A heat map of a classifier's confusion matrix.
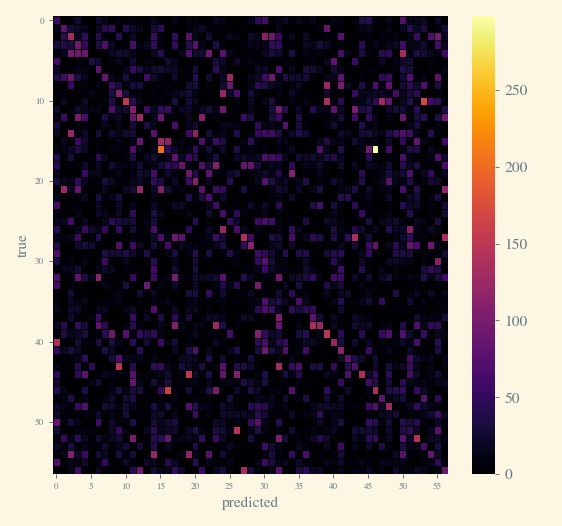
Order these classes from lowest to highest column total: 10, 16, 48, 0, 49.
49, 10, 16, 48, 0
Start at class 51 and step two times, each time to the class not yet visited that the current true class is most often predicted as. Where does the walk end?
24
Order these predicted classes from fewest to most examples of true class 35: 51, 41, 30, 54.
54, 51, 41, 30
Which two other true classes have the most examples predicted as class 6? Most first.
32, 38
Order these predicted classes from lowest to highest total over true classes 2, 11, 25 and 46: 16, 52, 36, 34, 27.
27, 36, 34, 52, 16
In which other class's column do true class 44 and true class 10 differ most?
53
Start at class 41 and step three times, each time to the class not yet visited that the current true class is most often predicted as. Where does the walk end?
0
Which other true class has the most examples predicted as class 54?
28
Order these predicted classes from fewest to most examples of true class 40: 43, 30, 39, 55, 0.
39, 43, 55, 30, 0
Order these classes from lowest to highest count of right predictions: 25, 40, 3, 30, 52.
25, 30, 3, 40, 52
